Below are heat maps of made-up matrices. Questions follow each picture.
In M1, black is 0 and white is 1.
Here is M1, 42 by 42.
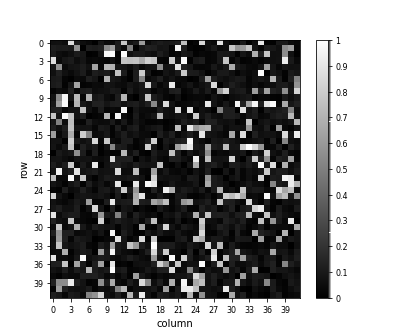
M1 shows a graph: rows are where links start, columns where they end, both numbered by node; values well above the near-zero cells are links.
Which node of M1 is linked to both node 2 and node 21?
node 36
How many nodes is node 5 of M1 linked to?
4
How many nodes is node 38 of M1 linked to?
4
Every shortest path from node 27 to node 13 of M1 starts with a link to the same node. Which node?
node 7
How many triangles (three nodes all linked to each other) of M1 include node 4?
7
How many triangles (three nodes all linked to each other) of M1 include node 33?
7
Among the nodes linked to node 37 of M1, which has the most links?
node 10
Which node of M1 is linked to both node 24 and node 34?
node 19
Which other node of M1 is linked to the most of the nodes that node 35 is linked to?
node 3
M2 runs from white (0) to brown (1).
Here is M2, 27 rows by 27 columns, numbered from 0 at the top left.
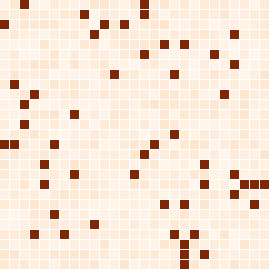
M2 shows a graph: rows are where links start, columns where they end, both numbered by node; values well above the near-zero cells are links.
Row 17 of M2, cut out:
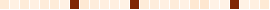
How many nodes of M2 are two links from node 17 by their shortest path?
4
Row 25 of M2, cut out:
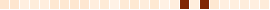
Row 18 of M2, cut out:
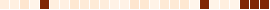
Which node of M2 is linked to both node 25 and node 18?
node 20
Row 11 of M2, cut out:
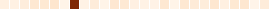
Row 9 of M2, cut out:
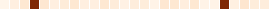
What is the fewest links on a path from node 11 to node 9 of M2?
5
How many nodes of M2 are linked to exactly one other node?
12
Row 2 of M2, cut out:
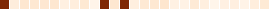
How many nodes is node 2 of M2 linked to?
3
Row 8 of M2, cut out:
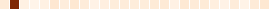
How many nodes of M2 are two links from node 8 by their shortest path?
1
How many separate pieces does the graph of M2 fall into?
3
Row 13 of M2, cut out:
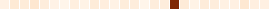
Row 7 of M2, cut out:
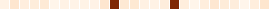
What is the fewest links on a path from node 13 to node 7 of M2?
2
